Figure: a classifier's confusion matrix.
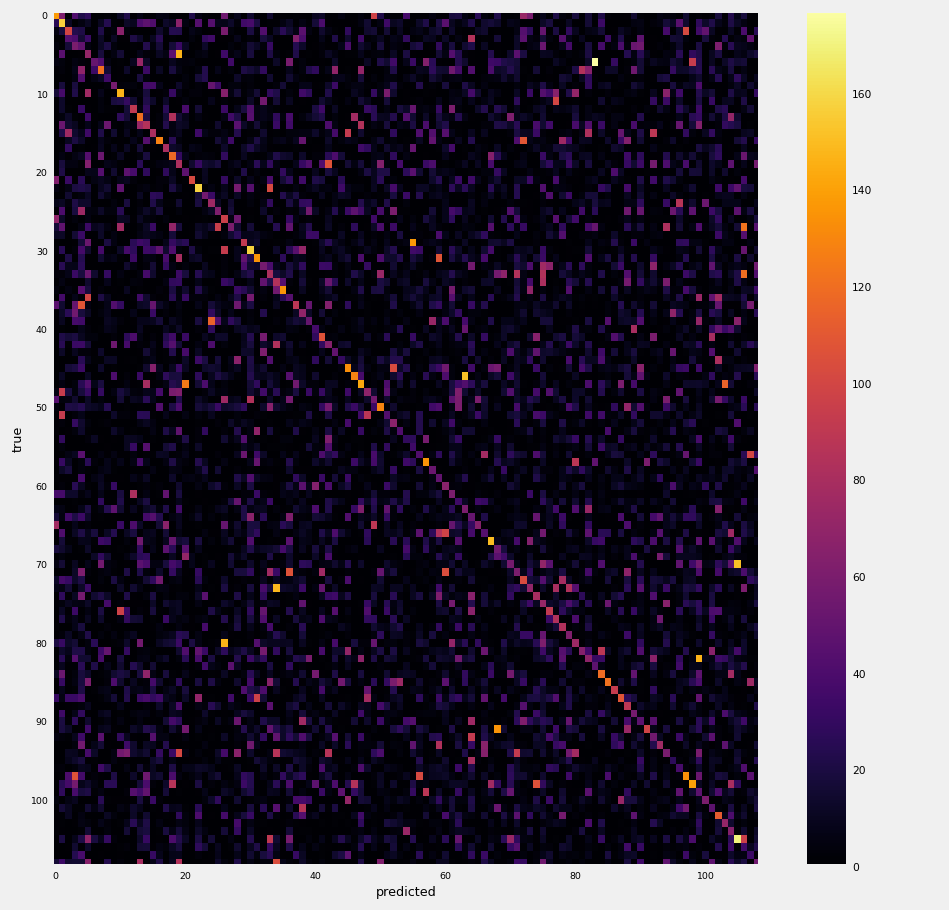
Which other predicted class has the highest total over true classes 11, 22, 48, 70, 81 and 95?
105
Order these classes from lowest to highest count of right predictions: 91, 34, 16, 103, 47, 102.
103, 34, 91, 102, 16, 47
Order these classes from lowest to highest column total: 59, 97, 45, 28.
97, 45, 28, 59
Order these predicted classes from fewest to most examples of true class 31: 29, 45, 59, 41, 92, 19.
41, 45, 92, 29, 19, 59
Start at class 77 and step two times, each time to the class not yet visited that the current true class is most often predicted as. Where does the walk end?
59
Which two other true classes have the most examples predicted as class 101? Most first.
41, 81
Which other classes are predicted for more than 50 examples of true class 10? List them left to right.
5, 26, 51, 77, 80, 94
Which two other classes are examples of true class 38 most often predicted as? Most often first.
95, 3
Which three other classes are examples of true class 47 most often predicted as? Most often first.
20, 103, 14
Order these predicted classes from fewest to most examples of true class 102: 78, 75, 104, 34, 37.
34, 75, 37, 104, 78
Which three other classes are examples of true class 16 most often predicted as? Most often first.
72, 78, 88
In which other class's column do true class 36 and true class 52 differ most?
5
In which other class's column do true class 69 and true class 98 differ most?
74
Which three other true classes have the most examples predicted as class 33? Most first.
22, 105, 71
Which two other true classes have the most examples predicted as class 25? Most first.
27, 39
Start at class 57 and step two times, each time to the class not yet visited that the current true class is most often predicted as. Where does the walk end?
26
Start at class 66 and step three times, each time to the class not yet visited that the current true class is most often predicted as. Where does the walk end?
89
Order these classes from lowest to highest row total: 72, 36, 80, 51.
51, 72, 36, 80
